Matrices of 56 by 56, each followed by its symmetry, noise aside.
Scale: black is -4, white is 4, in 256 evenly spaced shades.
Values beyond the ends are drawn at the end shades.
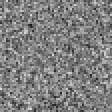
antisymmetric.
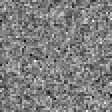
no symmetry.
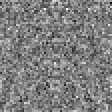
mirrored left to right.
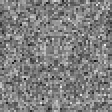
mirrored left to right.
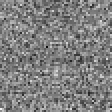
mirrored left to right.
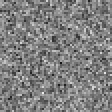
no symmetry.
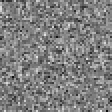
antisymmetric.
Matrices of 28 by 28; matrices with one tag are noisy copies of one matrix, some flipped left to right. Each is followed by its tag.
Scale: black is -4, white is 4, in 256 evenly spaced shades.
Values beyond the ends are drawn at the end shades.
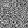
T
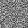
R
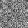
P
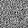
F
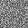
F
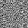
R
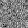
P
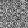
P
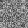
P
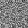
R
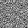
R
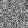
P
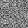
T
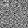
T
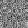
P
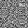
T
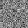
P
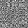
T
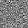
R
